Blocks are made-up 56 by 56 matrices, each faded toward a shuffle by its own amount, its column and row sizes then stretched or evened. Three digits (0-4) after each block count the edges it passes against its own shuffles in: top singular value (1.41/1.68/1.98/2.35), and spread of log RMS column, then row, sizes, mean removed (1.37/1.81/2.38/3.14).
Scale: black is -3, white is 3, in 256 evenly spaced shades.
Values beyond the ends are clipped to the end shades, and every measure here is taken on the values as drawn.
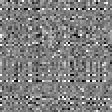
4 1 4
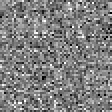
3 1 1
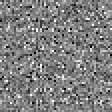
1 0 1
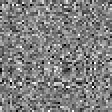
3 1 2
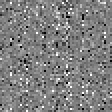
0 3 0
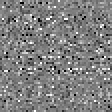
1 1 3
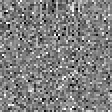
2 1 0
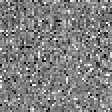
2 0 0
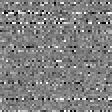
2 0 4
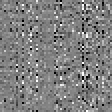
3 4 0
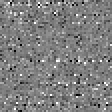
0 0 2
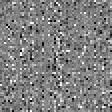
1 3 0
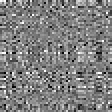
4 1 3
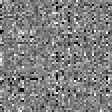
2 3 2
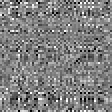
4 1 3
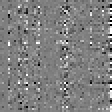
3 4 1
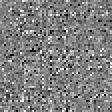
2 1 2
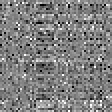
4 1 2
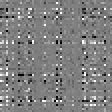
4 4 4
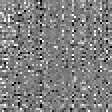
3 3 1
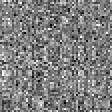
3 1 0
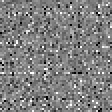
0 1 2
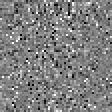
2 2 0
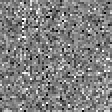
0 2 0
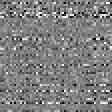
3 1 4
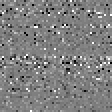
1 0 3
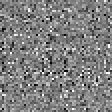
1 2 3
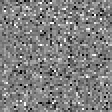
0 2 1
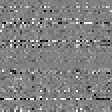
3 1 4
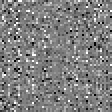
2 3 0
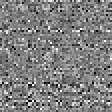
3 1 3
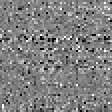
2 1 3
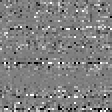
1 1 4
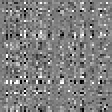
4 4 3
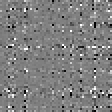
1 3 3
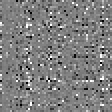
3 3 1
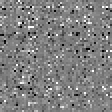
0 2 2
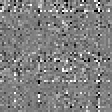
2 3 3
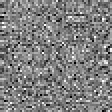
3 0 0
